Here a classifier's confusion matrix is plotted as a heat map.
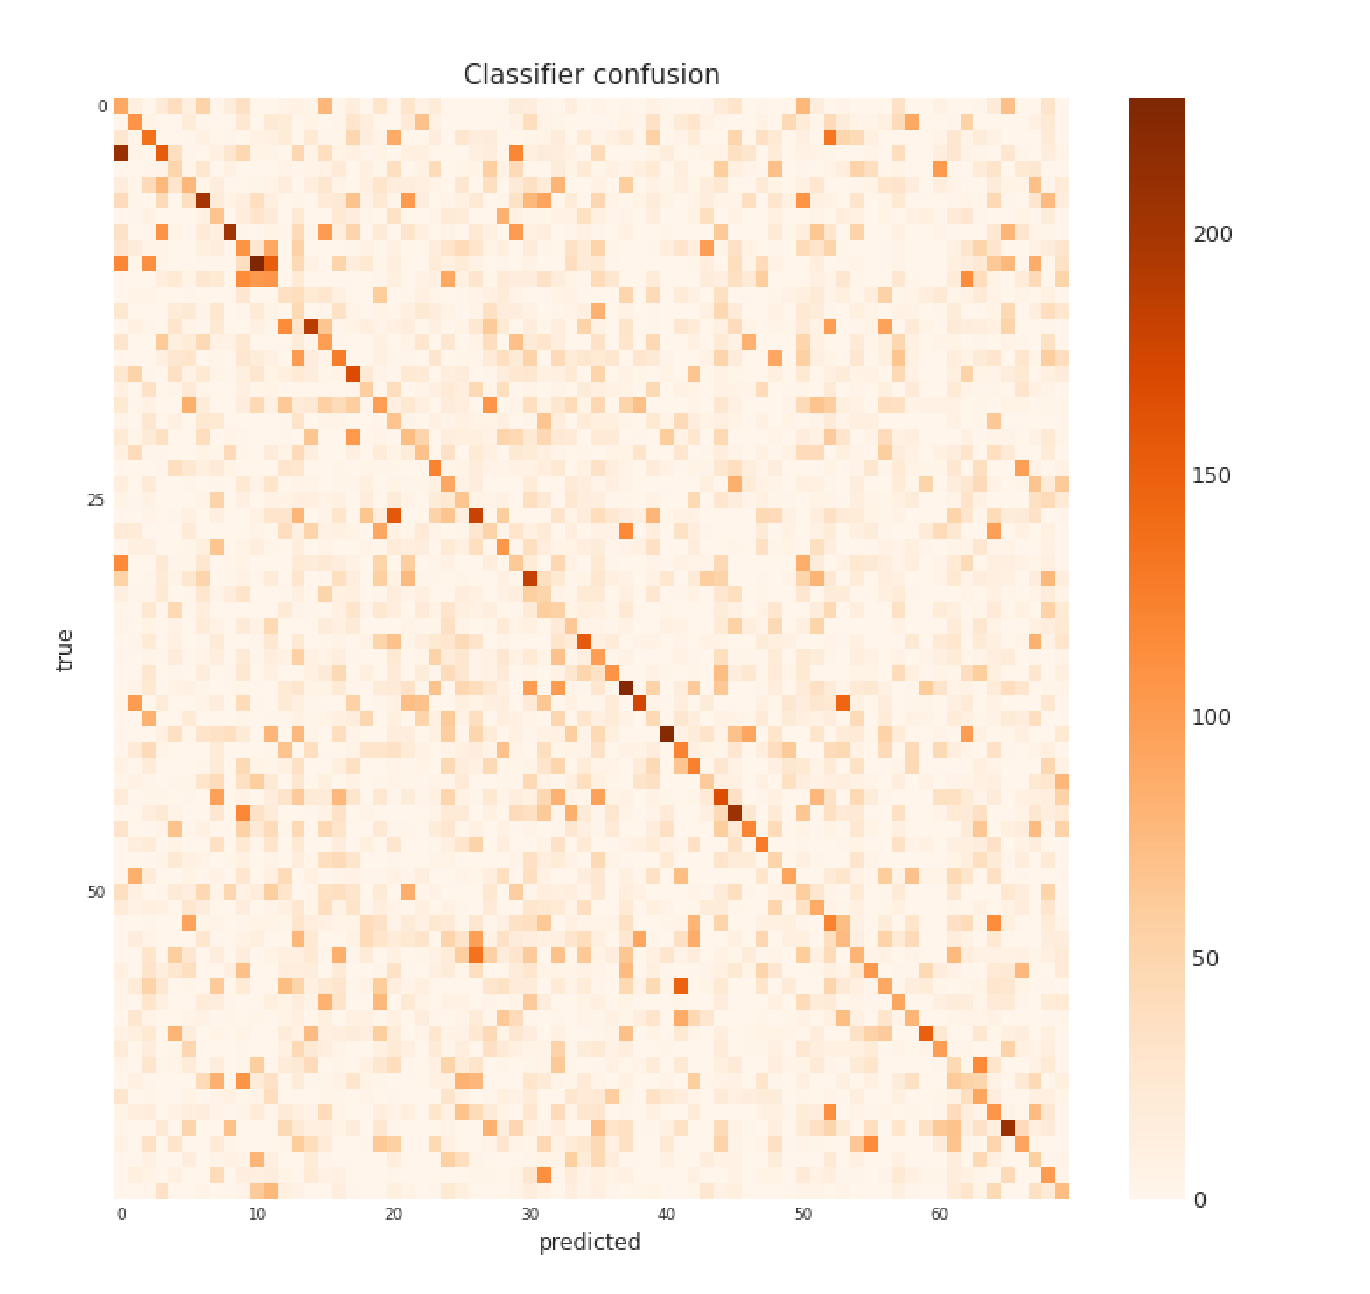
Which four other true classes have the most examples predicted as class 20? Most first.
26, 2, 34, 66
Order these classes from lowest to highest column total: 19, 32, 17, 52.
17, 19, 32, 52
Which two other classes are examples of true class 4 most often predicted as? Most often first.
60, 48
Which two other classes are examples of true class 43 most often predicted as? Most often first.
69, 10
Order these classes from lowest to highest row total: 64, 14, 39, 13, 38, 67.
67, 13, 39, 64, 38, 14
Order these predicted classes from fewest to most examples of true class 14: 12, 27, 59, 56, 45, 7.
59, 7, 45, 27, 56, 12
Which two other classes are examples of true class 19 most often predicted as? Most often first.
27, 5
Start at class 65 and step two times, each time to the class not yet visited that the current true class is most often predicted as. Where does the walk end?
37
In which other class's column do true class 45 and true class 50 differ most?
9
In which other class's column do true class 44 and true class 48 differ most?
7
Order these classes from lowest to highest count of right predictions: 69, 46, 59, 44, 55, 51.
69, 51, 55, 46, 59, 44
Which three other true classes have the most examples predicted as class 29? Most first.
3, 8, 15
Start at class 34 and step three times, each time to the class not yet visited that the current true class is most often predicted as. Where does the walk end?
11
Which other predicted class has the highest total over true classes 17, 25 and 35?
42
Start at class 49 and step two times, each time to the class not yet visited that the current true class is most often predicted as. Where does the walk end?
58
